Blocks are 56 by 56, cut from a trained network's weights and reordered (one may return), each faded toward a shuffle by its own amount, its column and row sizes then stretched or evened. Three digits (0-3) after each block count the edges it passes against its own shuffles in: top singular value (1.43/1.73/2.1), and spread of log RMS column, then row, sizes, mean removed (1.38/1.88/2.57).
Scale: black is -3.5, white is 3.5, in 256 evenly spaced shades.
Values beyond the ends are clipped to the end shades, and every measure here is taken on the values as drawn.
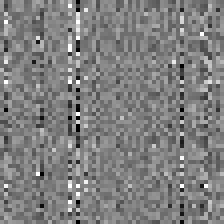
3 3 0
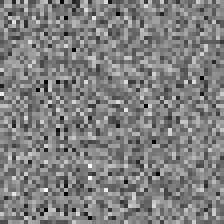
2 1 0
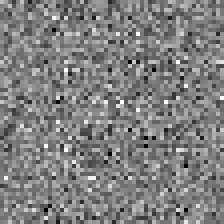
1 1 2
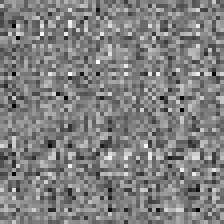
3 2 2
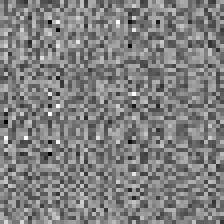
3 2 0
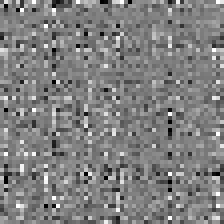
1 3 3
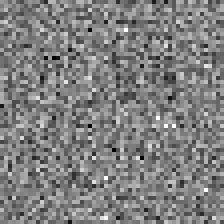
2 1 1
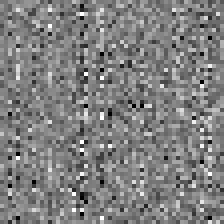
0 3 0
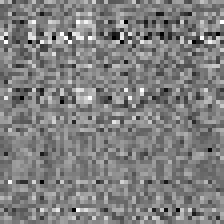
2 0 3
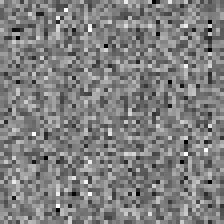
1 2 0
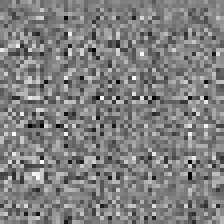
2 2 3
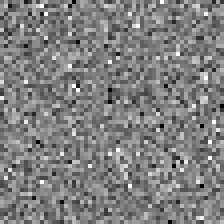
0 1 0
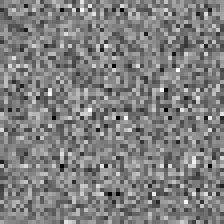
1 0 2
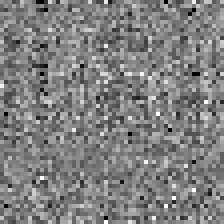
1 1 2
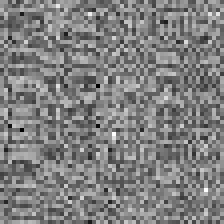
3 1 0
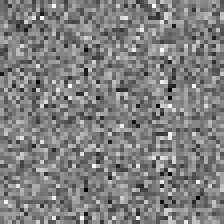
0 2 0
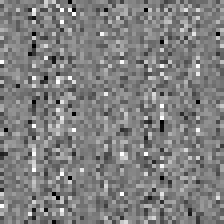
0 3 0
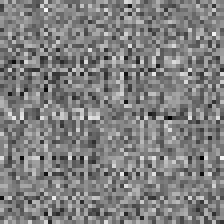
3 1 2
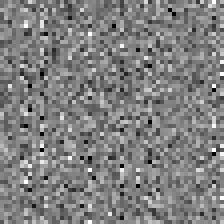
0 3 0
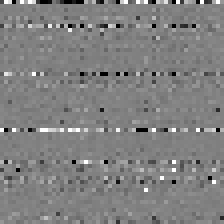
3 0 3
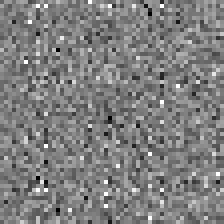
1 2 0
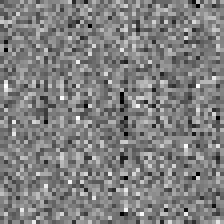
1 2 1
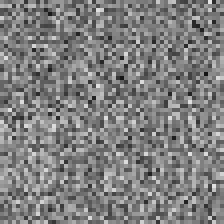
2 0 0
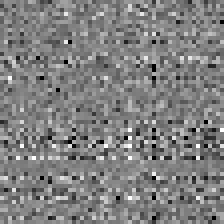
2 1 3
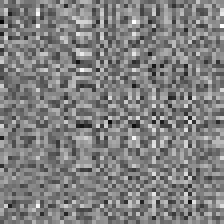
3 2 2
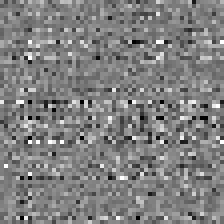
2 1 3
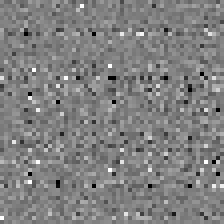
0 1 2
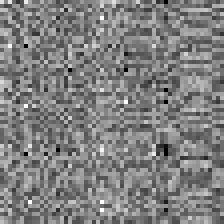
3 1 1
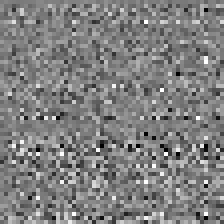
0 2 3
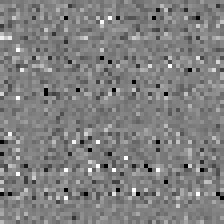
0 1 2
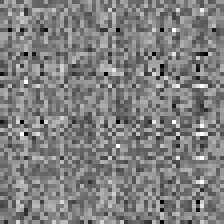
3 2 2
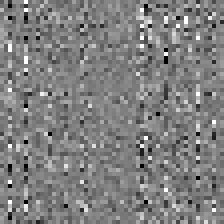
1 3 1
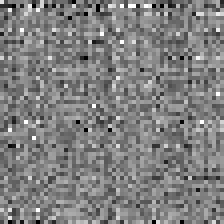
2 0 2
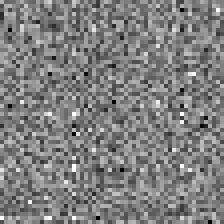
2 1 0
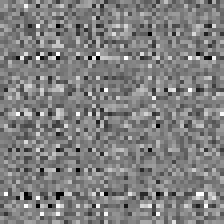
3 2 3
